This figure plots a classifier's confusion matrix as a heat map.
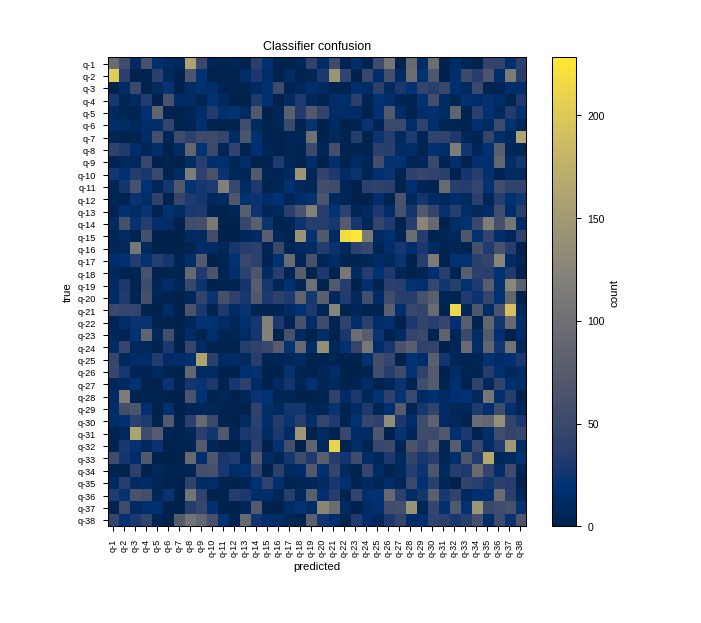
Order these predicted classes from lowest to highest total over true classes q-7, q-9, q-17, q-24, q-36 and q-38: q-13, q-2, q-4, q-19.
q-2, q-4, q-13, q-19
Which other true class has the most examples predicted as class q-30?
q-17
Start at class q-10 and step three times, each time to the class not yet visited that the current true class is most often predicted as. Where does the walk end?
q-15
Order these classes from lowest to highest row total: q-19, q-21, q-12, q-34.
q-12, q-34, q-19, q-21
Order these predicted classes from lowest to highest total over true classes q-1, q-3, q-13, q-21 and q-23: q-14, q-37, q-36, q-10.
q-10, q-14, q-36, q-37
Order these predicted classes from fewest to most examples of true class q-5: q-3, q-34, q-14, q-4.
q-3, q-4, q-34, q-14
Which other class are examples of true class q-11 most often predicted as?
q-31
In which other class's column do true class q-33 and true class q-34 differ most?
q-35
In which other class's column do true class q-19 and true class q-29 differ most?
q-37
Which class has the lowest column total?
q-7
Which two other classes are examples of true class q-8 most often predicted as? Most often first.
q-32, q-36
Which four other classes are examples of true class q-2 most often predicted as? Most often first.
q-1, q-21, q-37, q-28
